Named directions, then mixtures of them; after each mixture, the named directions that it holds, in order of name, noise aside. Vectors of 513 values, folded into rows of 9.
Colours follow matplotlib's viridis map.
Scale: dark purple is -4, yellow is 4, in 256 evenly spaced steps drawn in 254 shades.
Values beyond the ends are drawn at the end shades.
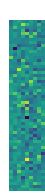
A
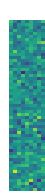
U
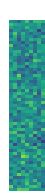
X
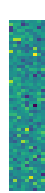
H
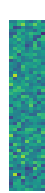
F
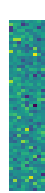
H.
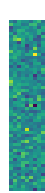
F, H.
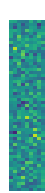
A, U, X.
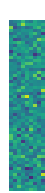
F, H.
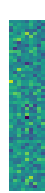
A, H, U.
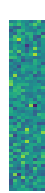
F, H.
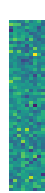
H, X.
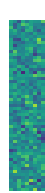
H, U, X.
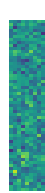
F, U, X.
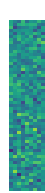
F, U.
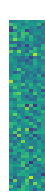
A, H, X.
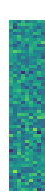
F, U.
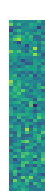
F, H, U.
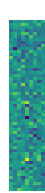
A, X.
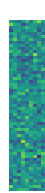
A, H, X.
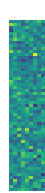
H, X.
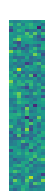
A, H, U.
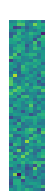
F.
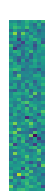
A, F, X.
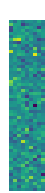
H.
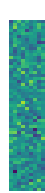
A, U.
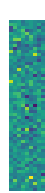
A, H.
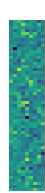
A.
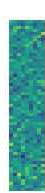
F.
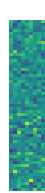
U.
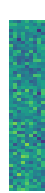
X.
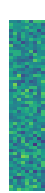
X.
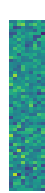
F.
